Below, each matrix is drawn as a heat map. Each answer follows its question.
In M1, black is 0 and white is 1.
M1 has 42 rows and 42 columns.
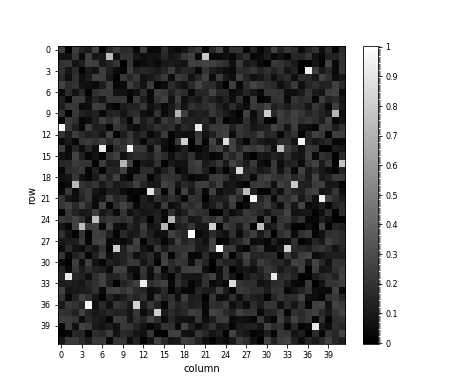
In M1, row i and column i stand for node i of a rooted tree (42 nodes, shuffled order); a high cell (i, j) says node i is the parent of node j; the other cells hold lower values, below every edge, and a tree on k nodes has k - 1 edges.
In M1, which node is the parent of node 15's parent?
33
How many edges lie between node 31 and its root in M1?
4
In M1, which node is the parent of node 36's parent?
25
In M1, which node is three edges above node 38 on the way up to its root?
32
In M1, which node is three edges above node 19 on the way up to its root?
9
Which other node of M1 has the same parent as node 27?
13
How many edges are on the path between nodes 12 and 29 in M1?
3
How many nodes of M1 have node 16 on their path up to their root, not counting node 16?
9
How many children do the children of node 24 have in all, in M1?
2
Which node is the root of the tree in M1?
39
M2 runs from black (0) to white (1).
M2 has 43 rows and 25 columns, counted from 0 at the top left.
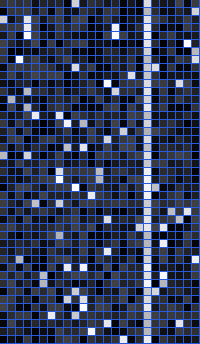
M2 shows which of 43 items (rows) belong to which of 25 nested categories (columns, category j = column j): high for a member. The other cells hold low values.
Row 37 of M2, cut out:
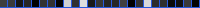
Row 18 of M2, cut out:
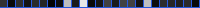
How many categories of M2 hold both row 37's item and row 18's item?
3
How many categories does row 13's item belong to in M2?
2
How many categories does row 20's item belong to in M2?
1
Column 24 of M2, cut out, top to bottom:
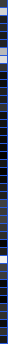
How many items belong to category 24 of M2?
4
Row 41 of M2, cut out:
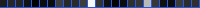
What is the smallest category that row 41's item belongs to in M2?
11
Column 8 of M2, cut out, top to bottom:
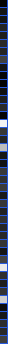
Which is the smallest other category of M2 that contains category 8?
10
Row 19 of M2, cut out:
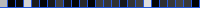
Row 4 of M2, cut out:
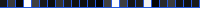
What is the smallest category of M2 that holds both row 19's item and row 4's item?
3
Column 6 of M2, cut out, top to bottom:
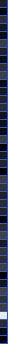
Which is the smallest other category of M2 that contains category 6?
9
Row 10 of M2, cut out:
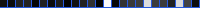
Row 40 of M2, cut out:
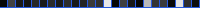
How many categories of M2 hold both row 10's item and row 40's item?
3
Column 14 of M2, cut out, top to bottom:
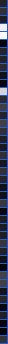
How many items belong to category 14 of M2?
3
